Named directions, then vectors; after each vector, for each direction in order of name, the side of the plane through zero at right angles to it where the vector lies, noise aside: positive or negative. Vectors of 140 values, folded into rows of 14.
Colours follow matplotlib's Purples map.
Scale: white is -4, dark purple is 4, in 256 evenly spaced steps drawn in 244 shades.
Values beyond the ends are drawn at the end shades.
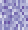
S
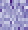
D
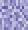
positive, positive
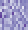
negative, negative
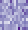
positive, negative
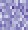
positive, positive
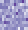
negative, positive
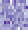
negative, positive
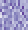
positive, positive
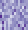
negative, negative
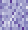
positive, negative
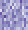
negative, negative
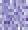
negative, positive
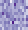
negative, positive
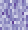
negative, positive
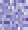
negative, positive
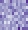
positive, negative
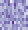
negative, positive
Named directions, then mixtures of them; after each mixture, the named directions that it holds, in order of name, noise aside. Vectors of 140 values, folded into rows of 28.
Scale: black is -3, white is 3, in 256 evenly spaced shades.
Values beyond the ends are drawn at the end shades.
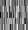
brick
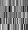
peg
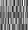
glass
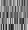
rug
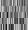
rug.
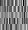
glass.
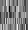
brick, peg.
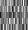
brick, glass.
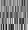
rug.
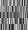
glass, rug.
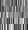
rug.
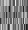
glass, peg.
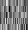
brick, peg.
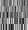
rug.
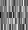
brick, glass.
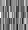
brick.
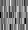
brick.
